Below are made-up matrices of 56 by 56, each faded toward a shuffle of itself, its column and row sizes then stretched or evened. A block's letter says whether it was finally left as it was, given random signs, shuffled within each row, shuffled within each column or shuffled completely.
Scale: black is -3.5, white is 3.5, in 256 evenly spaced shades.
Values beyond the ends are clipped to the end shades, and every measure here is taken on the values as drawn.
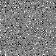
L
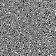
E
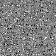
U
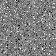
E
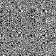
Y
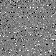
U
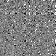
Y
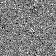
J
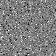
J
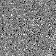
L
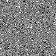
U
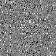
Y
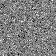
J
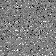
U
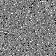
J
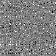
Y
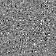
L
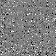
L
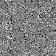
E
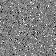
J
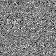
U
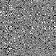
Y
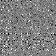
Y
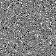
E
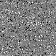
U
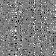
Y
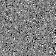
E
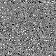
U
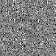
Y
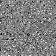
U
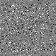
U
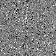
E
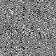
L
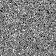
J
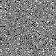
Y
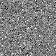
E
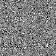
L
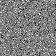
J
